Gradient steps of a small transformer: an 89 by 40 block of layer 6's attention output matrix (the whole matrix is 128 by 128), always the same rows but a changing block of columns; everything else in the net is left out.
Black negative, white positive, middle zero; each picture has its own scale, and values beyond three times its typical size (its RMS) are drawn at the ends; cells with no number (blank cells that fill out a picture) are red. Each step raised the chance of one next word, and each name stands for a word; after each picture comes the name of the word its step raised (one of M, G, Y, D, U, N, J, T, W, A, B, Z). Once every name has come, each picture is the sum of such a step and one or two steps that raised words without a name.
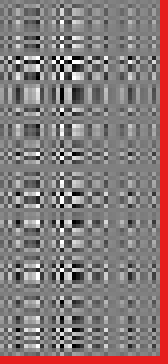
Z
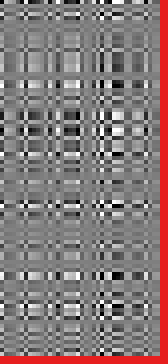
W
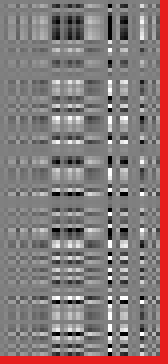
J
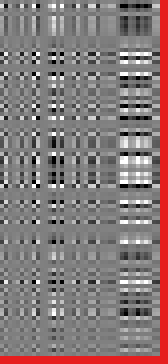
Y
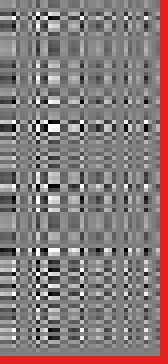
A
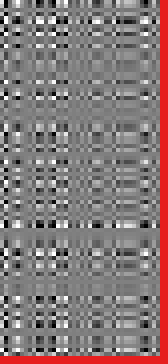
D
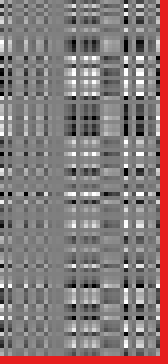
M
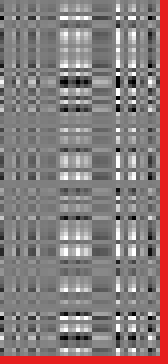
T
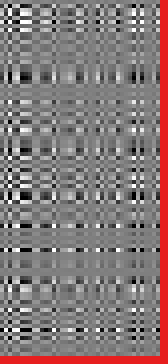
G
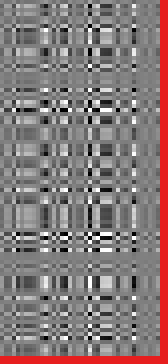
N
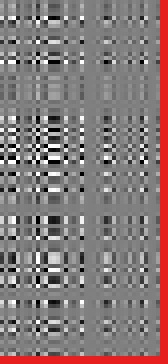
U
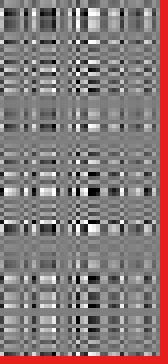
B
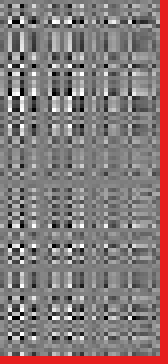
M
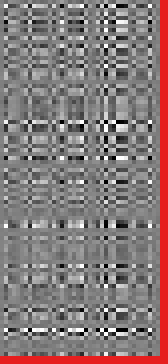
G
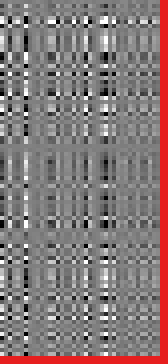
M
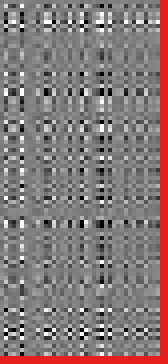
G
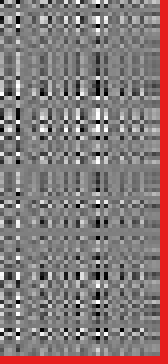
W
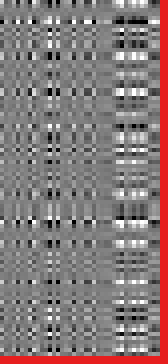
D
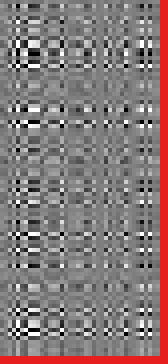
N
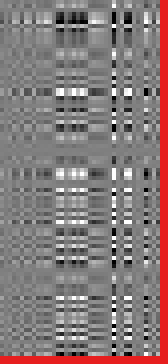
B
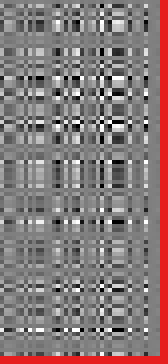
A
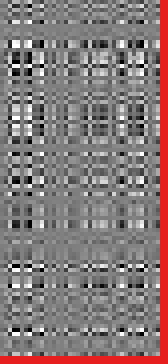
M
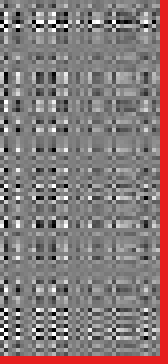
G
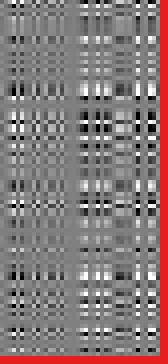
W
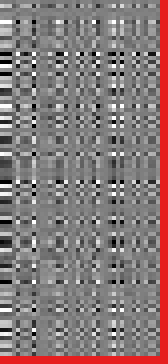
Y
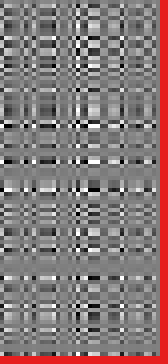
B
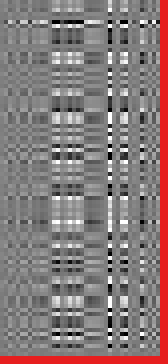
U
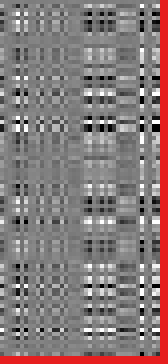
A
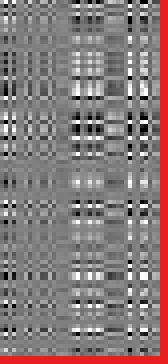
W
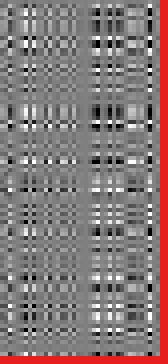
B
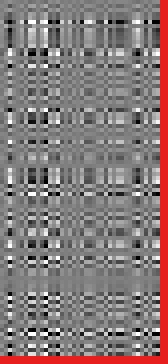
J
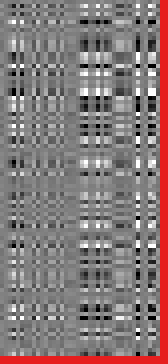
M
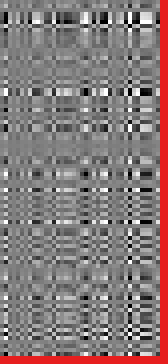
B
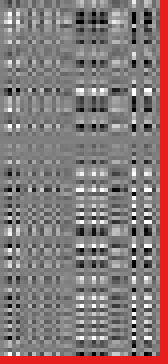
B
